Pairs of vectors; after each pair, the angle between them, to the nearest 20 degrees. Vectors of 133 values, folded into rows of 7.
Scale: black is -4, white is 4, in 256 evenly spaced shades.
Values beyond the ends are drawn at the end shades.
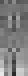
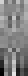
160 degrees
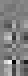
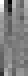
80 degrees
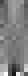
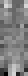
140 degrees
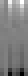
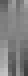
80 degrees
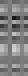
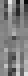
80 degrees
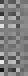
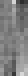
100 degrees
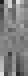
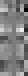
100 degrees
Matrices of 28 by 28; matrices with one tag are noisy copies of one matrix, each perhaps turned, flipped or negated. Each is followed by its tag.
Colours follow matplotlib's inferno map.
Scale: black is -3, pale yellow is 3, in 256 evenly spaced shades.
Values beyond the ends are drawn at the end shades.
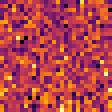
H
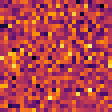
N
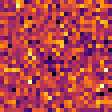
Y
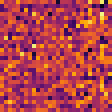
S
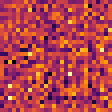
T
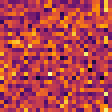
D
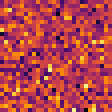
Y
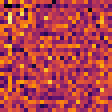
S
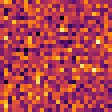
D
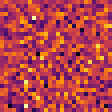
N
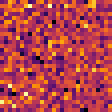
Y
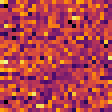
H
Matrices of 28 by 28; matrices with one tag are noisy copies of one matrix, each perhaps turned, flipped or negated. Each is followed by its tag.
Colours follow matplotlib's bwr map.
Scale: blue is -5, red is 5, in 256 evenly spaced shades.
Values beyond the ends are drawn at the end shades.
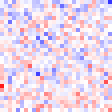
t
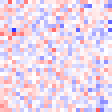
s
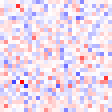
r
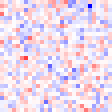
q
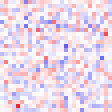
r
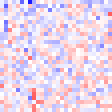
s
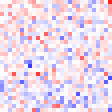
t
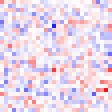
q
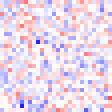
q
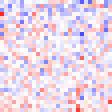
s
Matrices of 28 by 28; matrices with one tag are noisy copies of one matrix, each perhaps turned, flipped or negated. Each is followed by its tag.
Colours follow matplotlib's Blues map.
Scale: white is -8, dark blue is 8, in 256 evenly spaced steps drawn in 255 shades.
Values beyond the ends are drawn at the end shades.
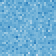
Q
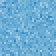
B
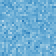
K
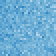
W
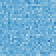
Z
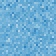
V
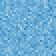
V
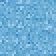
Z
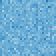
Z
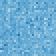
K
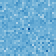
B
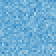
Q
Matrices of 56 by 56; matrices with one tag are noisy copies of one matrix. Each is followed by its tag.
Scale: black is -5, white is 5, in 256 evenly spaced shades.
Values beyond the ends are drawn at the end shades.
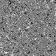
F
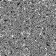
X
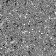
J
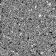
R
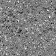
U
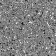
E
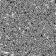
F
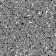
E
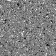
X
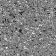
U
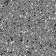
J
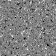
X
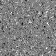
E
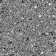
R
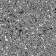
U
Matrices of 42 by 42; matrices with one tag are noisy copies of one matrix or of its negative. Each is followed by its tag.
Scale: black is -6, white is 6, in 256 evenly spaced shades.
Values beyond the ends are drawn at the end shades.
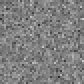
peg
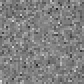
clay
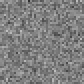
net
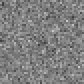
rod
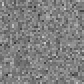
rod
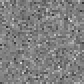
rod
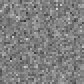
clay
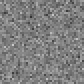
peg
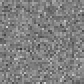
rod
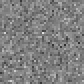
clay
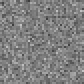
rod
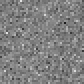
clay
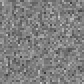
rod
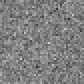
clay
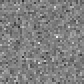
net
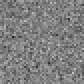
clay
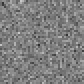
rod
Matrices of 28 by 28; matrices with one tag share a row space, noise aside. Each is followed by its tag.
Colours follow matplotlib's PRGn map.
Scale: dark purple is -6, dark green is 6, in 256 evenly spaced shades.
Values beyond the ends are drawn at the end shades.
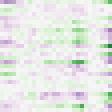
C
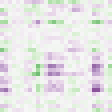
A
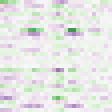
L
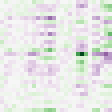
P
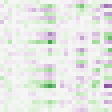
P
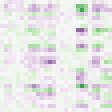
P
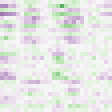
L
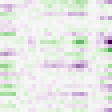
C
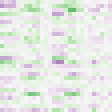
L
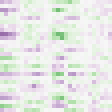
L
